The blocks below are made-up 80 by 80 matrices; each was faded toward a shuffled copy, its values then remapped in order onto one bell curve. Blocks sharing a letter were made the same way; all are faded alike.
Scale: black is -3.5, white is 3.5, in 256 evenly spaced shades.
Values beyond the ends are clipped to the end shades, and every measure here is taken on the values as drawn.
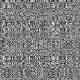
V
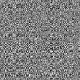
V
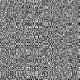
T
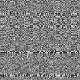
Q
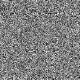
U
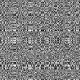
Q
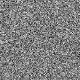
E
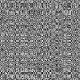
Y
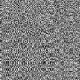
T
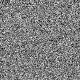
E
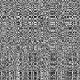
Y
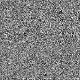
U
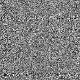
U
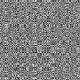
Y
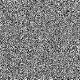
U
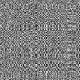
Y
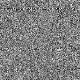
U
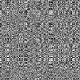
Y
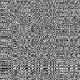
Q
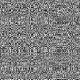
V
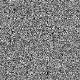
U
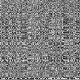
Q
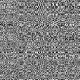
V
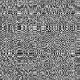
Q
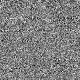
E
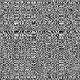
Q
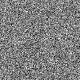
E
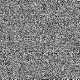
U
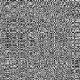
V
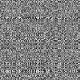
Q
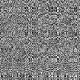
T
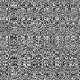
Q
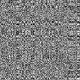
T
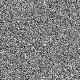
E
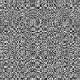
Y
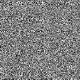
U
